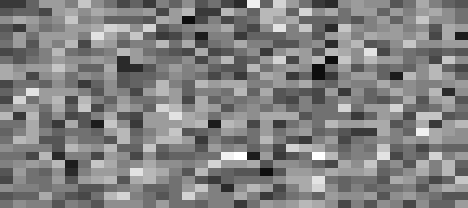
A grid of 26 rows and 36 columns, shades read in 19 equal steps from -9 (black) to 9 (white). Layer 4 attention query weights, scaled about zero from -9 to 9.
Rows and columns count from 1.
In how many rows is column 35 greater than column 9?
8
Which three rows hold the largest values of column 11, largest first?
22, 5, 23
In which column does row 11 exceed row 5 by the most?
16
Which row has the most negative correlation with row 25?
3
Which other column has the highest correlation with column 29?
27
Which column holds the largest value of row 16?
9
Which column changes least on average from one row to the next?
14
